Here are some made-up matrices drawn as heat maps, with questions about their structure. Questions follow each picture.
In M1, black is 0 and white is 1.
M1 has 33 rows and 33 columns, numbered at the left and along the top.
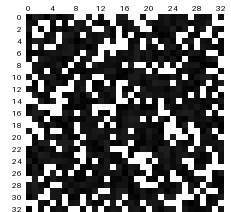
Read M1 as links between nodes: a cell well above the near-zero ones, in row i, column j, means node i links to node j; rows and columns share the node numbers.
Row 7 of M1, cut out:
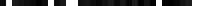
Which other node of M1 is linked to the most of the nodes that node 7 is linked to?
node 10
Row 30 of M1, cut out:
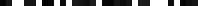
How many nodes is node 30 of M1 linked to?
11
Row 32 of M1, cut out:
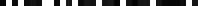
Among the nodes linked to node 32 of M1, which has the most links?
node 31
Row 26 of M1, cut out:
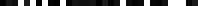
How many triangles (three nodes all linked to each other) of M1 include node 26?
7
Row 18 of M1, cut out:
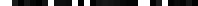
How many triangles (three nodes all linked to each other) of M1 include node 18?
6
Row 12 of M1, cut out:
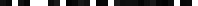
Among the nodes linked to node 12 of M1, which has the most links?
node 5
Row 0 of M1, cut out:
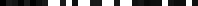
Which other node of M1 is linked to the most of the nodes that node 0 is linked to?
node 24
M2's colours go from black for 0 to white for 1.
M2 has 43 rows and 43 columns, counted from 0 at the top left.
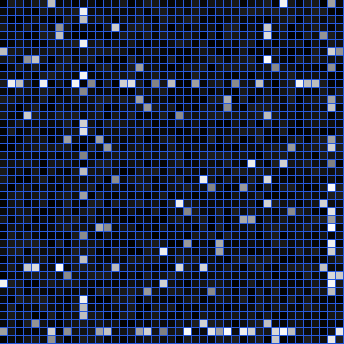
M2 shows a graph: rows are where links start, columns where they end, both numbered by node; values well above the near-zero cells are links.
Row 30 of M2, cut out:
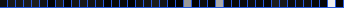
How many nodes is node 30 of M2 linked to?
3
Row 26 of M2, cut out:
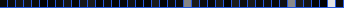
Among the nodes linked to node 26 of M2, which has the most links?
node 41
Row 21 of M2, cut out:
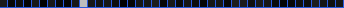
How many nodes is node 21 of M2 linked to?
1
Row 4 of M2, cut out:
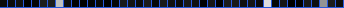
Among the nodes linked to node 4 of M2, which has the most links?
node 33
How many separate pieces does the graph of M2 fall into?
3
